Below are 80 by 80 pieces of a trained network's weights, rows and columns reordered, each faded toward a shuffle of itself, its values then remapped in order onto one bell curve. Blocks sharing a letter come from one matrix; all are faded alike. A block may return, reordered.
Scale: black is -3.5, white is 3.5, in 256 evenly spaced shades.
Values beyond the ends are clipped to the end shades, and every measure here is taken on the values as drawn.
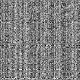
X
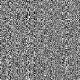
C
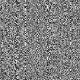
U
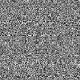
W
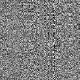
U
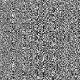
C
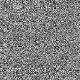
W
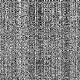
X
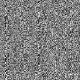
U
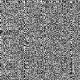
U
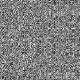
U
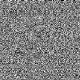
W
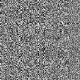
U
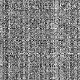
X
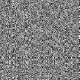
C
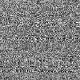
W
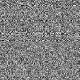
W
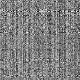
X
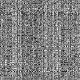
X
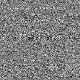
W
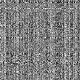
X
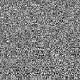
W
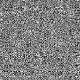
W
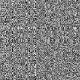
U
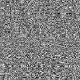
W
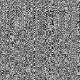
C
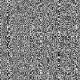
C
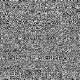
W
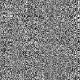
U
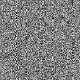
U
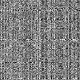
X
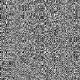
C
